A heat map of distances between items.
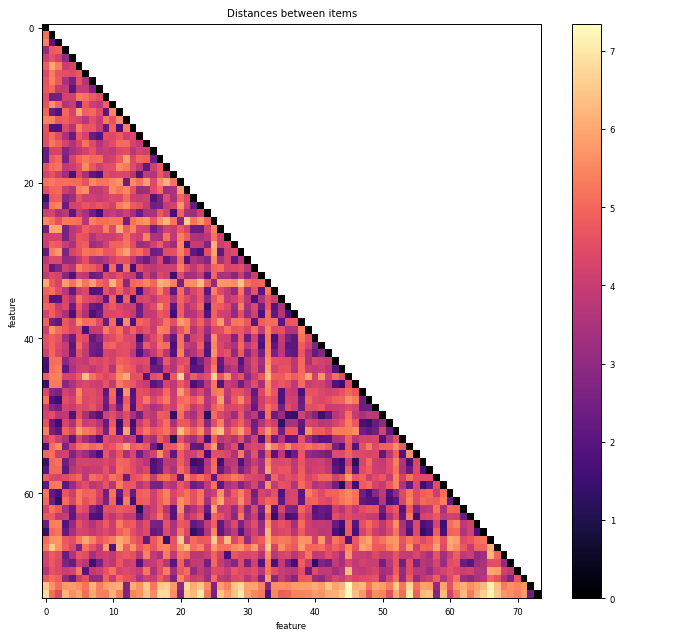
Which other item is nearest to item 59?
44
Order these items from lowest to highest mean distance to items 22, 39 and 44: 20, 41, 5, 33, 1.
41, 5, 20, 1, 33
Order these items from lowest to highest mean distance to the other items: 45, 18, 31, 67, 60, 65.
65, 31, 60, 18, 45, 67
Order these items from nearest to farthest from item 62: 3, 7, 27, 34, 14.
14, 34, 7, 3, 27
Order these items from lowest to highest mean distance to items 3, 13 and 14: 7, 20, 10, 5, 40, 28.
40, 7, 28, 10, 5, 20
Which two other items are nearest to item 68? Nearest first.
27, 3
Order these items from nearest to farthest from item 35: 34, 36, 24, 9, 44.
9, 24, 36, 34, 44
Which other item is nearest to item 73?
33
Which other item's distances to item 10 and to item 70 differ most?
67
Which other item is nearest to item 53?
19
